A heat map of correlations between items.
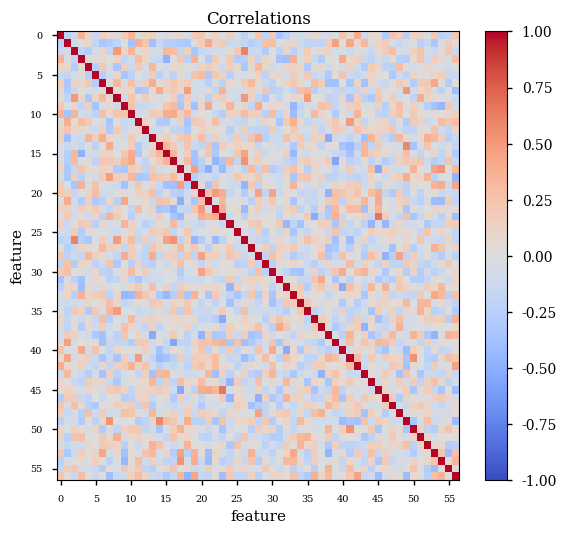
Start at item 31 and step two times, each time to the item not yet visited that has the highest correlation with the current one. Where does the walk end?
48
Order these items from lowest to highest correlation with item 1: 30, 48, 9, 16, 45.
16, 48, 9, 45, 30
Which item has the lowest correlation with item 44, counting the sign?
24
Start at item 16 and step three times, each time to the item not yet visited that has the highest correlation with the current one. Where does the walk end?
8
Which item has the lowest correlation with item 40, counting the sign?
32
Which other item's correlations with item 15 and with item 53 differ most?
33
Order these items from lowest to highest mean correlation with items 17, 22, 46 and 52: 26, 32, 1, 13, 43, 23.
26, 43, 1, 23, 13, 32
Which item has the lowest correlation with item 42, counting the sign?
49
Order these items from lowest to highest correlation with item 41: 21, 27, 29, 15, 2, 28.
15, 27, 2, 28, 21, 29
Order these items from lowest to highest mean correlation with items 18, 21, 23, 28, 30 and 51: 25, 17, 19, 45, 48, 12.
17, 19, 12, 25, 48, 45
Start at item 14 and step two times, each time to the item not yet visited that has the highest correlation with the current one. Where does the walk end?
7
